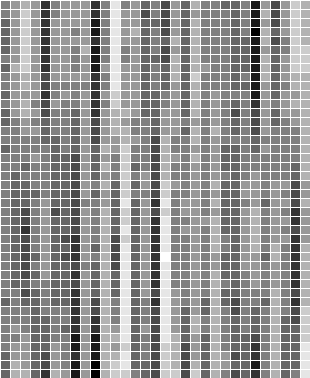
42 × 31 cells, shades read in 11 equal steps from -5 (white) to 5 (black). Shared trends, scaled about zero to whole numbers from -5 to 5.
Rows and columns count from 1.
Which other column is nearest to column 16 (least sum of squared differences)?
8
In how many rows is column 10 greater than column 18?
36
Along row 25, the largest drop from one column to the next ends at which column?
17
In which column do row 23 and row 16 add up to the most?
16
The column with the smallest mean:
13
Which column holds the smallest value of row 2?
12
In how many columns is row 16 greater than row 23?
10
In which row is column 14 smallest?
4
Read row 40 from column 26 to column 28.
3 0 -2
